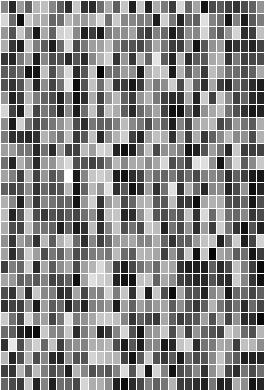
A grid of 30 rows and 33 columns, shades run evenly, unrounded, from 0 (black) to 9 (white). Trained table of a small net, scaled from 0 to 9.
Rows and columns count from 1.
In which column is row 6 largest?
9
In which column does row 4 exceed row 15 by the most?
20
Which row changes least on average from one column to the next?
22
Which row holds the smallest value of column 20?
2
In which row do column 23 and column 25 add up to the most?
1
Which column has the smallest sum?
32
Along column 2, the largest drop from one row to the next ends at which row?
28
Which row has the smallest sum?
30
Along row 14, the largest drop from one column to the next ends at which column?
10
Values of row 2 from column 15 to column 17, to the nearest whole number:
7 5 5
